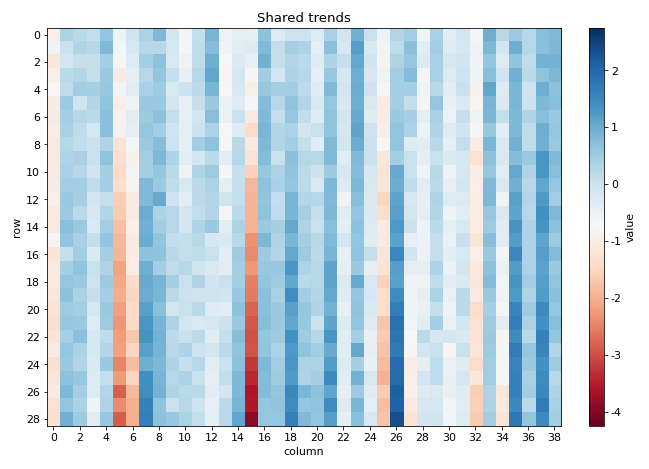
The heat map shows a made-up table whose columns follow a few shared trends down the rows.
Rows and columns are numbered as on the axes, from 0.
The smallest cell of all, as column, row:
15, 28
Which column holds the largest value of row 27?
26
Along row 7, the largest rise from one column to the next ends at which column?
16
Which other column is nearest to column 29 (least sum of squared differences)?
11
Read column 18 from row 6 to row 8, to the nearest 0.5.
0.5 0.5 0.5
